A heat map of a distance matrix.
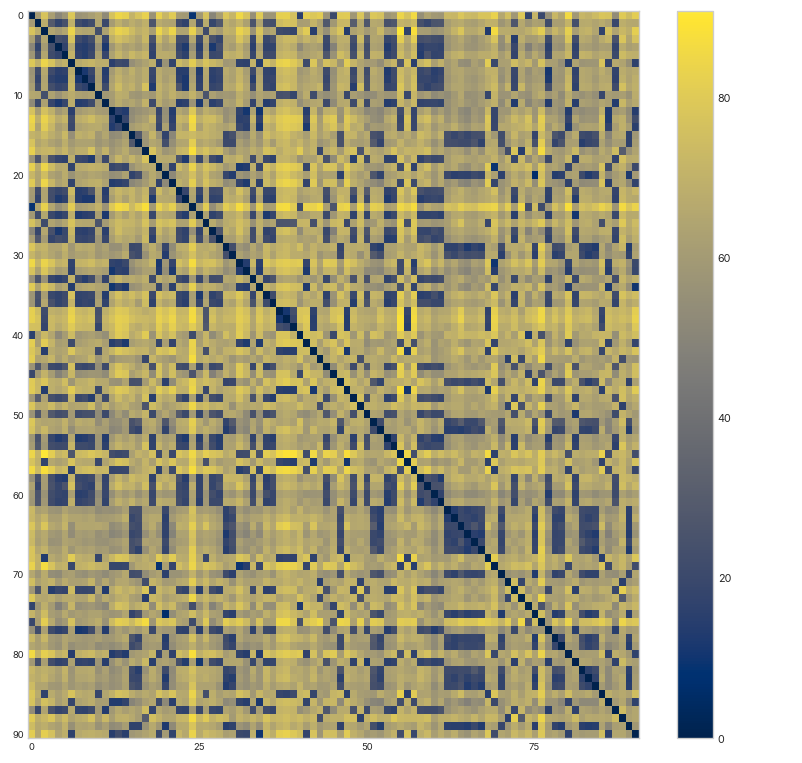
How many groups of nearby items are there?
6
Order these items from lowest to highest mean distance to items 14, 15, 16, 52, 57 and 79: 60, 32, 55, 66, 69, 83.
83, 66, 32, 69, 55, 60
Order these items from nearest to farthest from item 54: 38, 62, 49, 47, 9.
9, 62, 47, 38, 49
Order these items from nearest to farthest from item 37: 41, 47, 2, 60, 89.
47, 2, 60, 89, 41
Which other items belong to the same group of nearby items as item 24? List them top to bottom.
0, 40, 45, 74, 76
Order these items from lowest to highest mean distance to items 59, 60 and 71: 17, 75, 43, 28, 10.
28, 43, 17, 10, 75
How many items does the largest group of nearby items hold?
30
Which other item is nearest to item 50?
81
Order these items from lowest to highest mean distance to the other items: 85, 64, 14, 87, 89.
87, 89, 64, 14, 85
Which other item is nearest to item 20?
75
